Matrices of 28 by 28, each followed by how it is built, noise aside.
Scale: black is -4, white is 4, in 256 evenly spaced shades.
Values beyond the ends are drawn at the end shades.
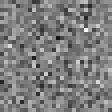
repeating rows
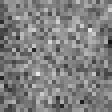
smooth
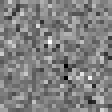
banded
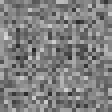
blocks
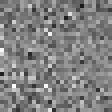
uneven columns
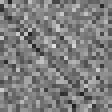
Toeplitz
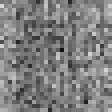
blocks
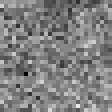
smooth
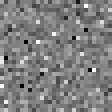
sparse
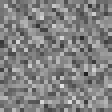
Toeplitz
